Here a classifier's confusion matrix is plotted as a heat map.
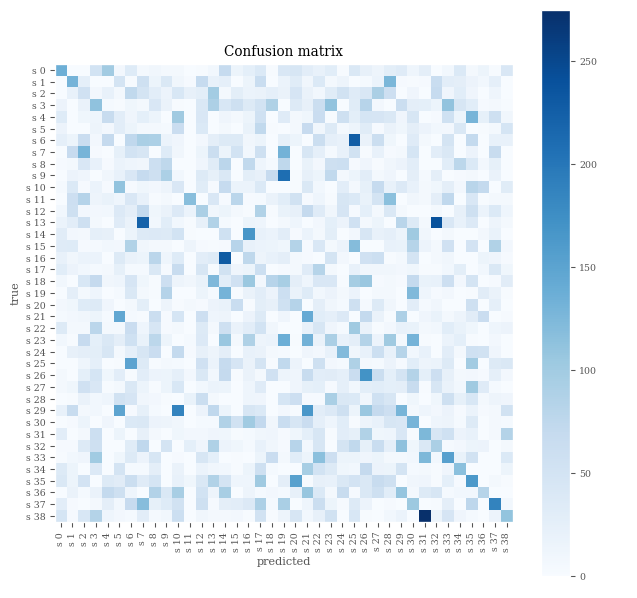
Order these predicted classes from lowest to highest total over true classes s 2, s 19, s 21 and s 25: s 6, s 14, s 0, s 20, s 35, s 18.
s 0, s 18, s 20, s 35, s 14, s 6
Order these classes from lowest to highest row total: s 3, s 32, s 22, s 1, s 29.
s 22, s 1, s 32, s 3, s 29
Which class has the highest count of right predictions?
s 37
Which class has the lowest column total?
s 11
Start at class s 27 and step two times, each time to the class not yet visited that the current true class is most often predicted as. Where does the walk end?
s 20
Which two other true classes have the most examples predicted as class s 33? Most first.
s 3, s 11
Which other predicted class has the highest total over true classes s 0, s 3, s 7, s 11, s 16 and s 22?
s 14
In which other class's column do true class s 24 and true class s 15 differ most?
s 25
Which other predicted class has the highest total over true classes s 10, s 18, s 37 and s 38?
s 31
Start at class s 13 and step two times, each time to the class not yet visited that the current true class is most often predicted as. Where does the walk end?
s 29
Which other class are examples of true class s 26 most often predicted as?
s 30
